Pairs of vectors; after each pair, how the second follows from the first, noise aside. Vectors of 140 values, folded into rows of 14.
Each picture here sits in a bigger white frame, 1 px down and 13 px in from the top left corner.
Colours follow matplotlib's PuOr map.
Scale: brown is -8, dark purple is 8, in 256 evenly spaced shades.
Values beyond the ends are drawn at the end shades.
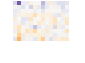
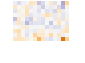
reversed, negated.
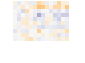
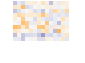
reversed, negated.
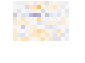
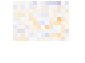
wrapped around, shrunk.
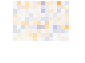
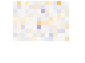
partly zeroed.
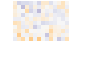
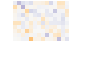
partly zeroed.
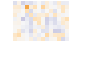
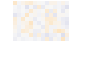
negated, shrunk.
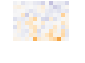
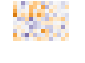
wrapped around, scaled up.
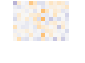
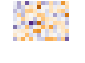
reversed, scaled up.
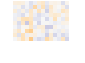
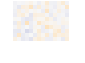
negated, shrunk.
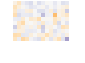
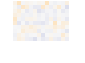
wrapped around, shrunk.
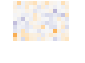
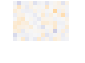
negated, shrunk.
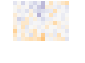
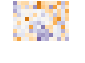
reversed, scaled up.
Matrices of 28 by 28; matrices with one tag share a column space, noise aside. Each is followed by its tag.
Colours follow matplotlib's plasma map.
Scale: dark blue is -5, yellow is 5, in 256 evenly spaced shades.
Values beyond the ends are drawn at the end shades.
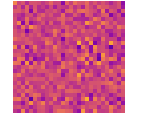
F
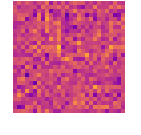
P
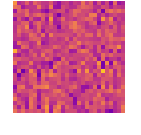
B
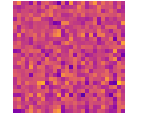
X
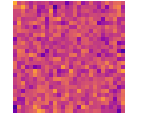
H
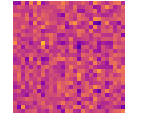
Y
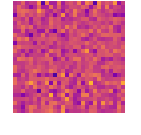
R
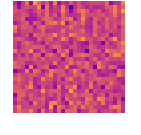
H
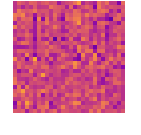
P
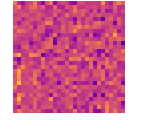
X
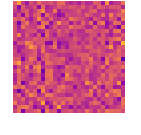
Y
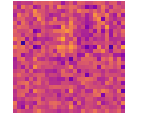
P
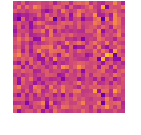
P
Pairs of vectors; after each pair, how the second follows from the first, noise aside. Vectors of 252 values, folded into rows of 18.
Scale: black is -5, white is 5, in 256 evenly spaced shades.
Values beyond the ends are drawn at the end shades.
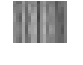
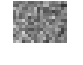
shuffled.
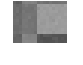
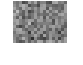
shuffled.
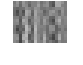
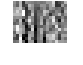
negated, scaled up.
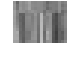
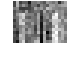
negated, scaled up.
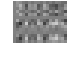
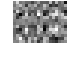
wrapped around, scaled up.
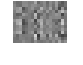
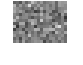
shuffled.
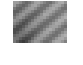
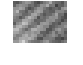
negated.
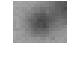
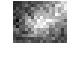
negated, scaled up.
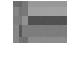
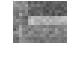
negated.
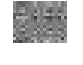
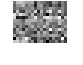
negated, scaled up.
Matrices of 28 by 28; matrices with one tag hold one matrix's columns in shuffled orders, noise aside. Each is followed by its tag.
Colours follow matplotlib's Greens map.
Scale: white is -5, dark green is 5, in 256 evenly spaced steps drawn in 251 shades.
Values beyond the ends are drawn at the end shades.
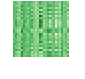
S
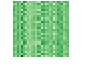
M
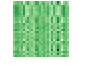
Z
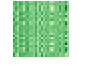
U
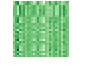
Z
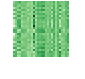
S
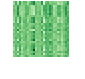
Z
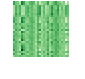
Z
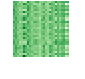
M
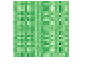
U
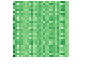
M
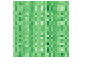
U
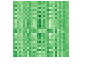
S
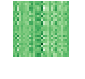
U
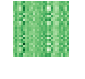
U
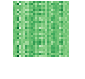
M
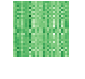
S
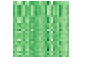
Z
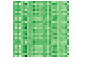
M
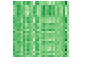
Z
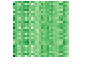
M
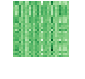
Z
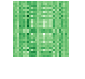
S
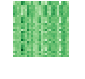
Z
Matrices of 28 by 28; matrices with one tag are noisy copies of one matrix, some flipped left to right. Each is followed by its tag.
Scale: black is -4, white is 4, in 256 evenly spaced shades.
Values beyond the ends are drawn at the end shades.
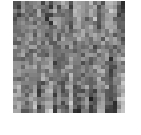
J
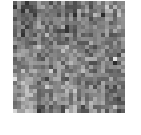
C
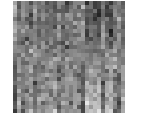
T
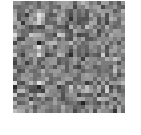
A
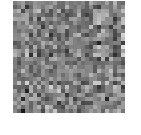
A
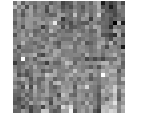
C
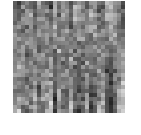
J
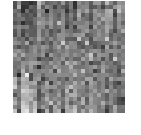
C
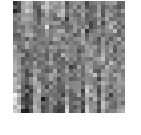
J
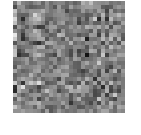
A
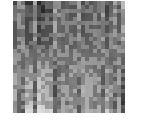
T
